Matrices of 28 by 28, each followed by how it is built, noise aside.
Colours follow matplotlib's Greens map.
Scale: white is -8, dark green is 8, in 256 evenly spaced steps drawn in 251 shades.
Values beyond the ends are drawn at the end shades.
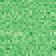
low rank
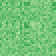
blocks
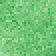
smooth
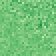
upper triangular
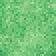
smooth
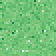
sparse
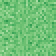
repeating rows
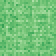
blocks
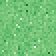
sparse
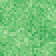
smooth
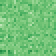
low rank
